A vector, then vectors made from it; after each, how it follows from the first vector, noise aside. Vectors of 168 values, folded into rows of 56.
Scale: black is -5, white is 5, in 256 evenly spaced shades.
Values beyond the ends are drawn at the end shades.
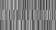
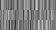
reversed.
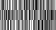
reversed, negated, scaled up.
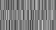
reversed.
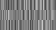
reversed.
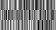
reversed, negated, scaled up.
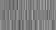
negated, shrunk.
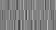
negated, partly zeroed.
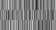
reversed, negated.
